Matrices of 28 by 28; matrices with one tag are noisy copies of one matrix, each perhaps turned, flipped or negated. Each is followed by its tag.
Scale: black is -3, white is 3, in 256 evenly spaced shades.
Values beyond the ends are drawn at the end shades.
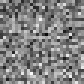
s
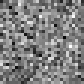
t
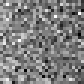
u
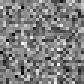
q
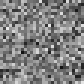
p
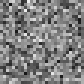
q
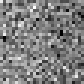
u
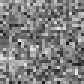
t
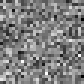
p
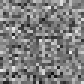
s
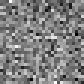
s
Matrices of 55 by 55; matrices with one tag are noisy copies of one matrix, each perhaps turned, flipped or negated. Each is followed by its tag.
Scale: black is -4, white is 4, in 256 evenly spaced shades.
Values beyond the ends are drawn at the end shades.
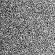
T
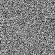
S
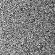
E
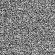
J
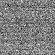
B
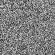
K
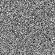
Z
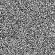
S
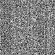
B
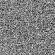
J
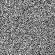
K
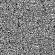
J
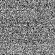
B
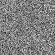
K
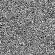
S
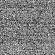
B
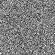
Z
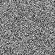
Z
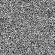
S
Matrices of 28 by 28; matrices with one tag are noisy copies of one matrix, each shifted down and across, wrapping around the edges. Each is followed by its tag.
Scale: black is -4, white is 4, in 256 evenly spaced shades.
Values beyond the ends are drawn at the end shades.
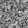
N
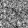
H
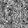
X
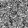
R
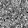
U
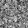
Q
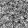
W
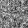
X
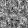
X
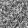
U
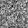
U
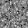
U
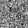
Q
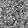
R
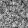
H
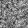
W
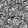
N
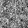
X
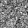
U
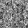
X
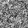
N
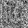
X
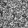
R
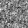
N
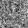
X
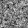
W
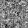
Q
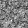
N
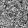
R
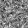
W
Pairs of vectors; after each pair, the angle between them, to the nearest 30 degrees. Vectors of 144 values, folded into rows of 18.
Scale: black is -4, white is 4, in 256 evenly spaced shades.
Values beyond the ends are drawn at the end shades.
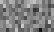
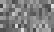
90 degrees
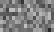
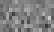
60 degrees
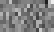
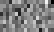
150 degrees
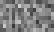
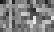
60 degrees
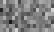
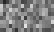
120 degrees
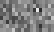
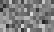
90 degrees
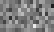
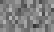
150 degrees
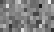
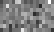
30 degrees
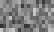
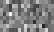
120 degrees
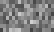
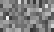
60 degrees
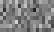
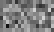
120 degrees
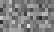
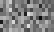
30 degrees
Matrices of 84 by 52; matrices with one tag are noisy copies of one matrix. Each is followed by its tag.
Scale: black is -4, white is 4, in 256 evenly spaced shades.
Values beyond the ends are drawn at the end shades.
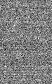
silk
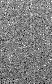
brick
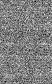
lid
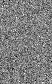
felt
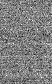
lid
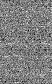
lid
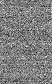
lid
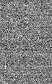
silk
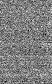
lid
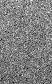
brick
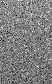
brick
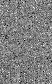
felt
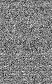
silk
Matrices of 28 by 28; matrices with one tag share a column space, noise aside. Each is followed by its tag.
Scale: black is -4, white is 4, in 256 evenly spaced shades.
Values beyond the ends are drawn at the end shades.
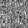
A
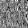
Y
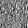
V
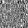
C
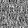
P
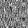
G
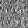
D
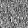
P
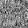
Y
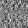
C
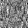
G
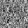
P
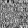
C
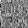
P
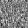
P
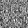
P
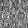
Y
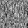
V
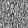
V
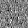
P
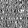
D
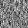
Y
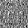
A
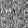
D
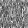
G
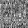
V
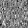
Y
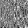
G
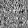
D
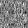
V
